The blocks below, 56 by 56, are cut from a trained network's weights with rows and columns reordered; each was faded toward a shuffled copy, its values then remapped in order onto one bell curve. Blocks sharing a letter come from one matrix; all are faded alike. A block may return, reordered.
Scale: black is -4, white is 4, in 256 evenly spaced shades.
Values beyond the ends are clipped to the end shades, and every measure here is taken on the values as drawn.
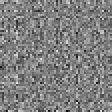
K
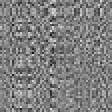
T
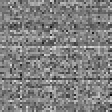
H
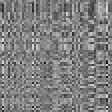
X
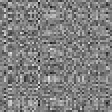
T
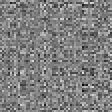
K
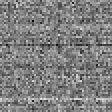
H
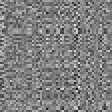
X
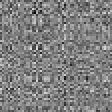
X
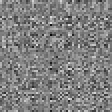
K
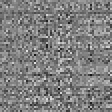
H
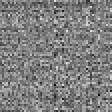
H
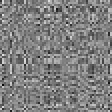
T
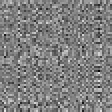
X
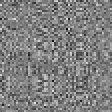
T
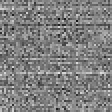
H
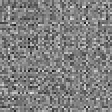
K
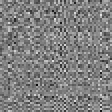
T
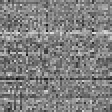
H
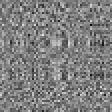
K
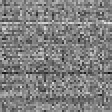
H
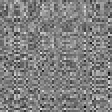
T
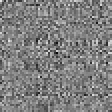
K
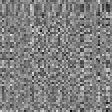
X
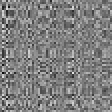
X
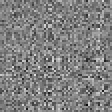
K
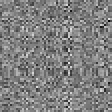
T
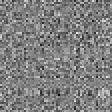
K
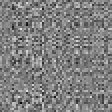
T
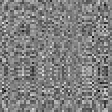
X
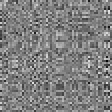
X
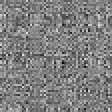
K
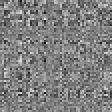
K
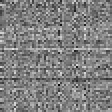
H
